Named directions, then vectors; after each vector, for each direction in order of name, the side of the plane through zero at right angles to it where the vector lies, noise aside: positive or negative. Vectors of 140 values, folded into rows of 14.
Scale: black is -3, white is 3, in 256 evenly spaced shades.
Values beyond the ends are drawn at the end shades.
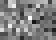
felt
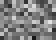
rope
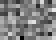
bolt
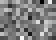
negative, negative, positive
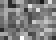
negative, negative, positive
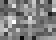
positive, positive, positive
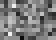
positive, positive, positive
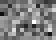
positive, negative, positive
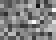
positive, negative, positive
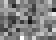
negative, negative, negative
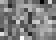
negative, negative, positive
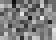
positive, negative, negative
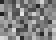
positive, negative, negative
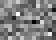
negative, positive, negative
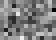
negative, negative, negative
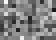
negative, negative, negative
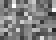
positive, positive, positive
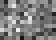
positive, positive, positive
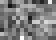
negative, negative, positive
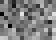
positive, negative, negative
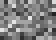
positive, positive, positive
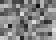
positive, negative, negative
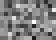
positive, negative, positive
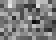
negative, positive, negative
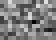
negative, positive, negative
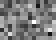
positive, negative, positive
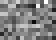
negative, positive, negative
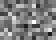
positive, negative, positive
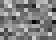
negative, positive, negative
